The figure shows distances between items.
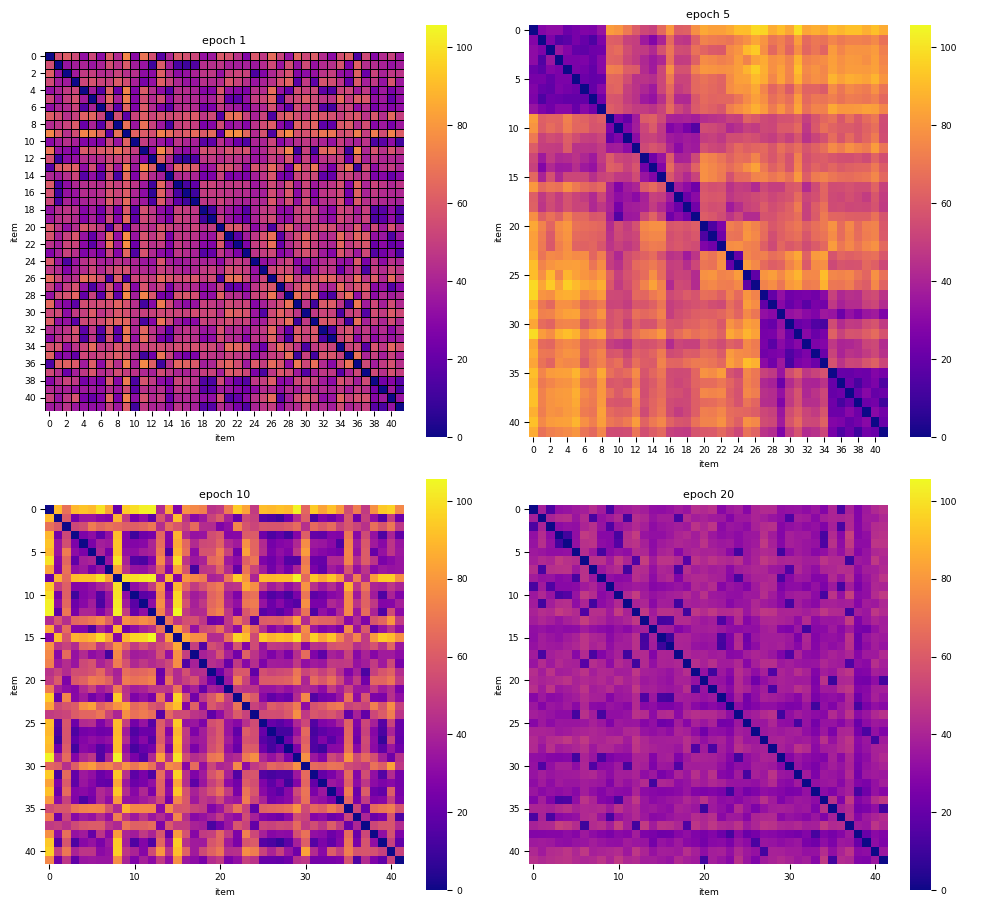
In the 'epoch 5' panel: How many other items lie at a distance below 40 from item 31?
7
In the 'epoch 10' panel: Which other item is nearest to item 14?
5
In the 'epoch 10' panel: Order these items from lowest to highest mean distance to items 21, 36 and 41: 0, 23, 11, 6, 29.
6, 11, 29, 23, 0
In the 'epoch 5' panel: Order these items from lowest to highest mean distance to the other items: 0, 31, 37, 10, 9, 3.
10, 9, 37, 3, 31, 0
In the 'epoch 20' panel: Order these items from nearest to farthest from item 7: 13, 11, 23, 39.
11, 23, 39, 13
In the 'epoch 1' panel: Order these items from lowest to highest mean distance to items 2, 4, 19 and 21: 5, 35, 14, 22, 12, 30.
14, 22, 5, 12, 35, 30
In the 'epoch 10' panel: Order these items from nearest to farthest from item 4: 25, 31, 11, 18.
11, 31, 25, 18
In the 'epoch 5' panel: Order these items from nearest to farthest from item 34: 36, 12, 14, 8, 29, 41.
29, 36, 41, 14, 12, 8
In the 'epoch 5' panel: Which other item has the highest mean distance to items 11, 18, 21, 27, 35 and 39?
0
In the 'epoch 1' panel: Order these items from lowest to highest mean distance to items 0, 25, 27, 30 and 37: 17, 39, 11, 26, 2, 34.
34, 2, 39, 17, 11, 26
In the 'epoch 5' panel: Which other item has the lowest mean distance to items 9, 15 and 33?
11
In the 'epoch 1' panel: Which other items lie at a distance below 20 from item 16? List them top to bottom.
1, 12, 15, 17
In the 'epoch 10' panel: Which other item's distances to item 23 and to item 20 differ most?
15
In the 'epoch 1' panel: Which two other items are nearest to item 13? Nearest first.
36, 0
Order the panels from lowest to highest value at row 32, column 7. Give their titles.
epoch 10, epoch 20, epoch 1, epoch 5
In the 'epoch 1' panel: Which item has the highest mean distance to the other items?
9
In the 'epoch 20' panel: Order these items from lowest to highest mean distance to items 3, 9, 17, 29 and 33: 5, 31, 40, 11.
5, 11, 31, 40
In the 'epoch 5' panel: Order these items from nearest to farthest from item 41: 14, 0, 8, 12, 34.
34, 14, 12, 8, 0
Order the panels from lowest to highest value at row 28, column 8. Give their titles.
epoch 1, epoch 20, epoch 5, epoch 10
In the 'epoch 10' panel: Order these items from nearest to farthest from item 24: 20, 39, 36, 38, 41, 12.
20, 36, 41, 38, 39, 12
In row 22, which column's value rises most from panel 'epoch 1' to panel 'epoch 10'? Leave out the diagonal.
8
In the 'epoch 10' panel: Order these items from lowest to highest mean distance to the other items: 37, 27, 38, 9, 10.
27, 10, 38, 37, 9
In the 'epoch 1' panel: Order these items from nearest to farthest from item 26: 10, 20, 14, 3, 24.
20, 24, 3, 10, 14
